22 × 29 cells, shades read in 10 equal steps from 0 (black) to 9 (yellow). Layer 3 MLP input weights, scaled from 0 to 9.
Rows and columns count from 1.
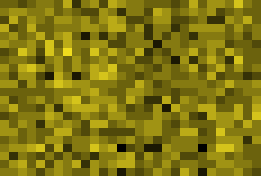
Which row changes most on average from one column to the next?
7
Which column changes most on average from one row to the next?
5
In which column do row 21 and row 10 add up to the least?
6
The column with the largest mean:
11
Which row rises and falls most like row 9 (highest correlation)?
19
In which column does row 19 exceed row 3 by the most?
25
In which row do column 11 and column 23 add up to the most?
14
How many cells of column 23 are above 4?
9
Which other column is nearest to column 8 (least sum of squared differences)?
16
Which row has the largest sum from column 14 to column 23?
21
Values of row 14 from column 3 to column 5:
4 4 3
